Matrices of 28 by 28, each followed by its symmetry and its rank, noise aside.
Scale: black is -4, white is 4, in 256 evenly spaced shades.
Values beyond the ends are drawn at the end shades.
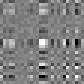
symmetric, rank one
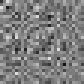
symmetric, rank three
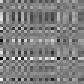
no symmetry, rank one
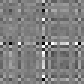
symmetric, rank one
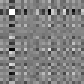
symmetric, rank one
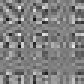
antisymmetric, rank two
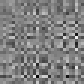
antisymmetric, rank two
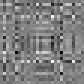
antisymmetric, rank two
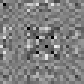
symmetric, rank three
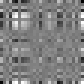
symmetric, rank one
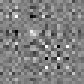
symmetric, rank three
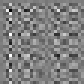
no symmetry, rank two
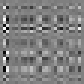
no symmetry, rank one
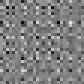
symmetric, rank two
